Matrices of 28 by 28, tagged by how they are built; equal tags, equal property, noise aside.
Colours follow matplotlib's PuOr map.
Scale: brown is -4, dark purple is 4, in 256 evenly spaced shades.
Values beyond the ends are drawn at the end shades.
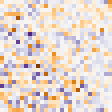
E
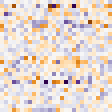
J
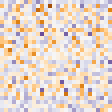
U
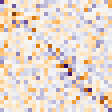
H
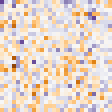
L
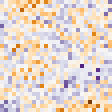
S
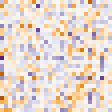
L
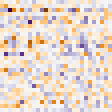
J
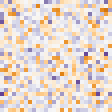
U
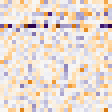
J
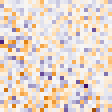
E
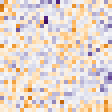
S
